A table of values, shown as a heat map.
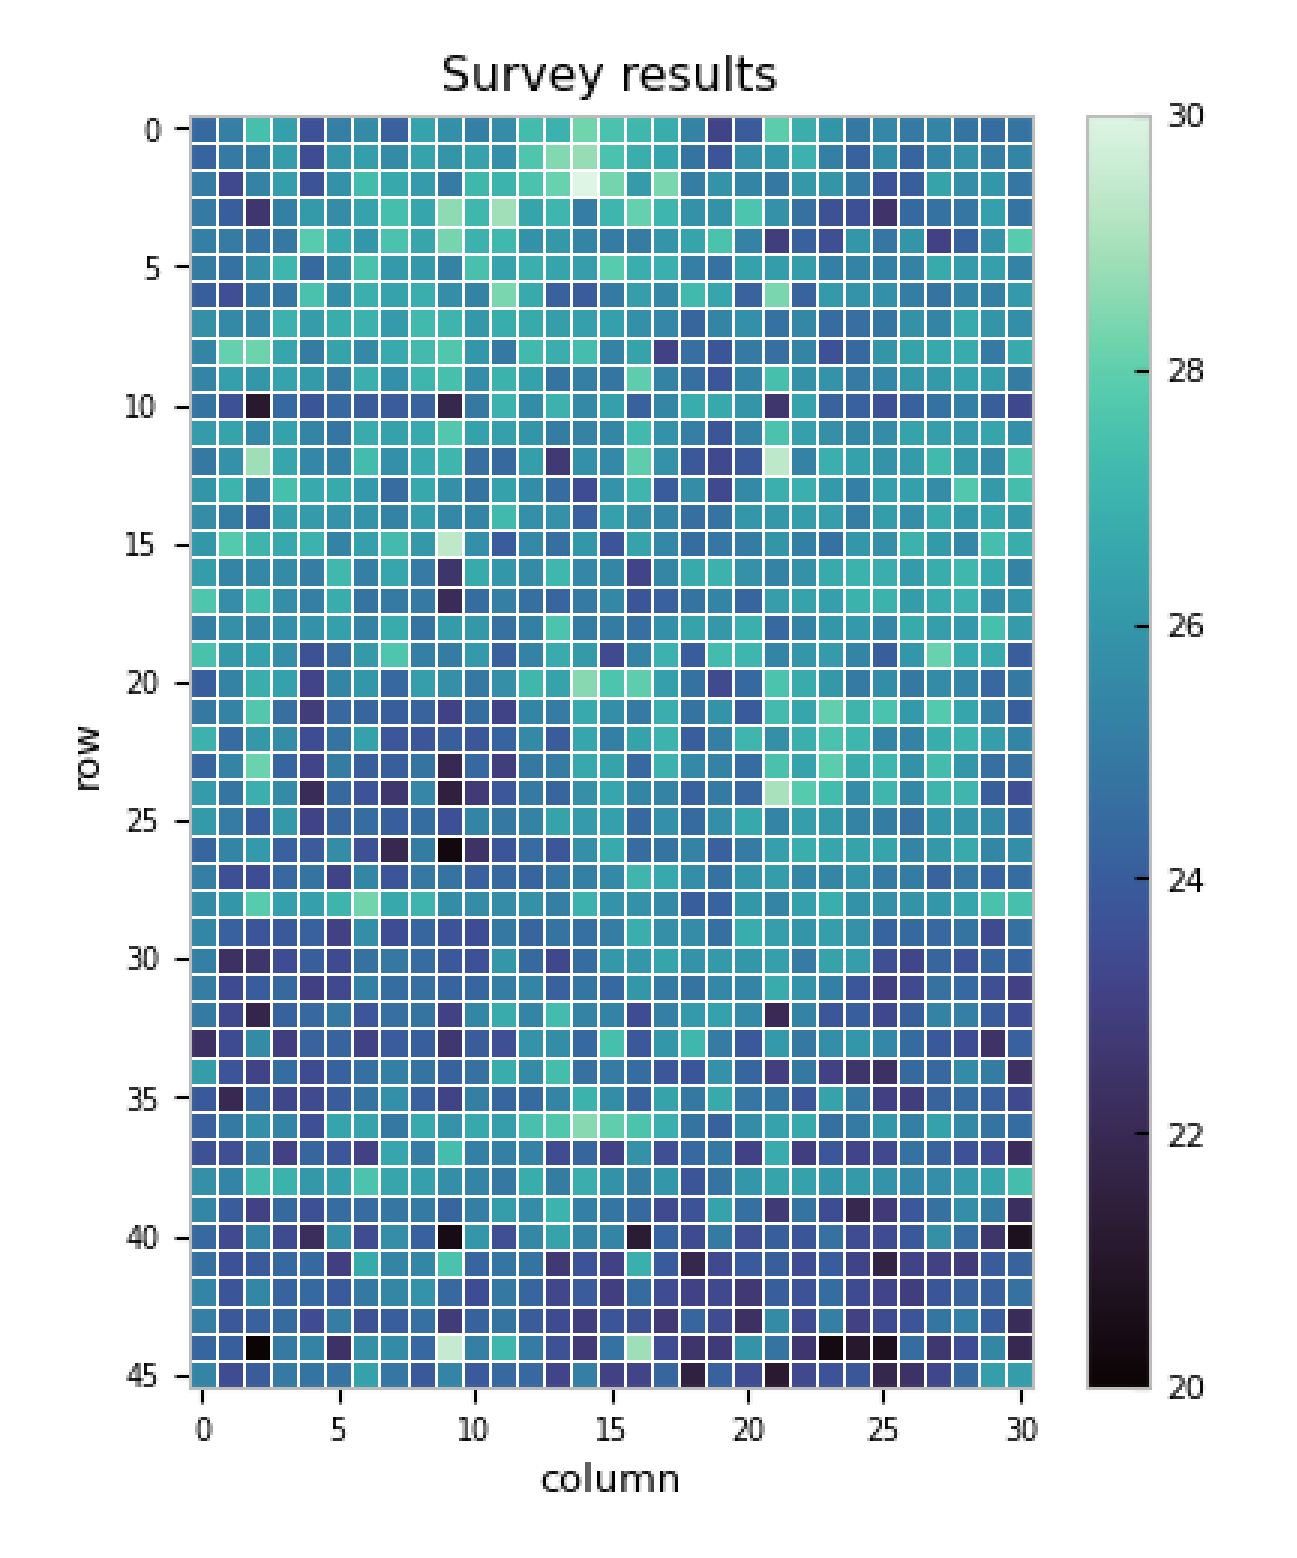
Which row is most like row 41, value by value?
42
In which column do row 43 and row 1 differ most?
14
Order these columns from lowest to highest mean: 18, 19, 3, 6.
18, 19, 3, 6
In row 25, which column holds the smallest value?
4
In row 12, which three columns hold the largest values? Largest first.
21, 2, 16
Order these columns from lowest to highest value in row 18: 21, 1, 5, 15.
21, 15, 1, 5
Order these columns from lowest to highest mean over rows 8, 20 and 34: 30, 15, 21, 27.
30, 21, 27, 15
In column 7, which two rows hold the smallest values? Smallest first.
26, 24
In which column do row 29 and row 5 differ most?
10
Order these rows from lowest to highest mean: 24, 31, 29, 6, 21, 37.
37, 31, 29, 24, 21, 6
